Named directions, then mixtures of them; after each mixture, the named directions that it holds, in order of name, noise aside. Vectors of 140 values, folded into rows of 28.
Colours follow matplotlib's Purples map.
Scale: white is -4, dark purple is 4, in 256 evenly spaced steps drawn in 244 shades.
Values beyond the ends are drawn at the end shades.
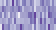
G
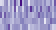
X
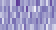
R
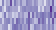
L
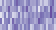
L, R.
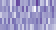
R.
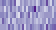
R.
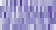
G, L, X.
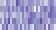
G, L, R.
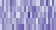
G, L, R.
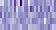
X.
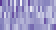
L, X.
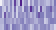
L, X.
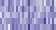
L, X.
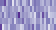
G.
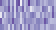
R, X.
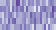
G, R.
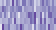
G.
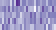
G, R.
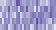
L, R.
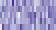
G.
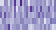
X.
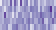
L, X.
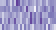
G, R.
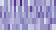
X.
